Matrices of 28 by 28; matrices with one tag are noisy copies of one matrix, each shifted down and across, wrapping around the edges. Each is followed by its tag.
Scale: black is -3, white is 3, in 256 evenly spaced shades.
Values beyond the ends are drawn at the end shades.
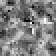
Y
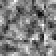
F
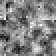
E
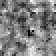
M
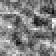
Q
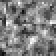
F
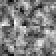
F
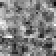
M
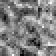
Q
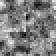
E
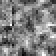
E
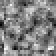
F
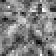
F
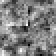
E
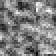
Q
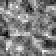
Q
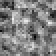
Q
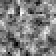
F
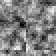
F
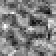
Q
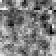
M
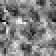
Y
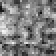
M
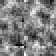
Y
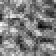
Q
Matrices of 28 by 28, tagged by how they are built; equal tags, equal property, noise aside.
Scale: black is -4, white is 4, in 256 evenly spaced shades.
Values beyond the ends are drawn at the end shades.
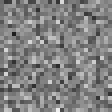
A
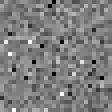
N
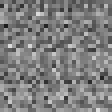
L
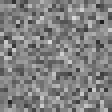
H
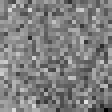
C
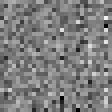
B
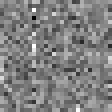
B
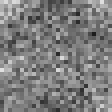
C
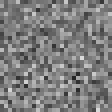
H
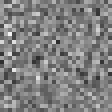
A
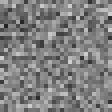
H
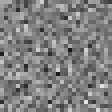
A
